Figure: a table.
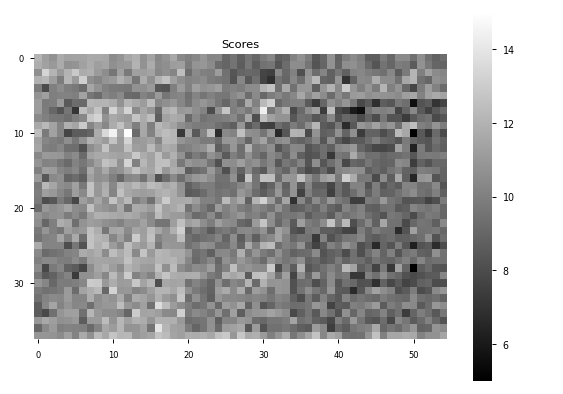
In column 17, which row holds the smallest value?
4
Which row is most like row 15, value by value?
13
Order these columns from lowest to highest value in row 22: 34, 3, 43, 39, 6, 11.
34, 43, 11, 6, 3, 39
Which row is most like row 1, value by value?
0
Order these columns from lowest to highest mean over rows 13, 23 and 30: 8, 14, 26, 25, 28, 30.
25, 26, 30, 28, 14, 8
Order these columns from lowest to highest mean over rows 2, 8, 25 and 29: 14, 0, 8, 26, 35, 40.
40, 35, 26, 0, 14, 8
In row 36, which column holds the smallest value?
39
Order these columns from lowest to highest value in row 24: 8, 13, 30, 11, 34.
34, 30, 11, 8, 13
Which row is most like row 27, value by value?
21
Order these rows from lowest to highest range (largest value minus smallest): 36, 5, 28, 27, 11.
5, 27, 11, 36, 28
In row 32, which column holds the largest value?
19
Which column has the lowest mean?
50
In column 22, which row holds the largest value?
37
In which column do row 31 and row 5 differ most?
42
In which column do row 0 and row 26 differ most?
27
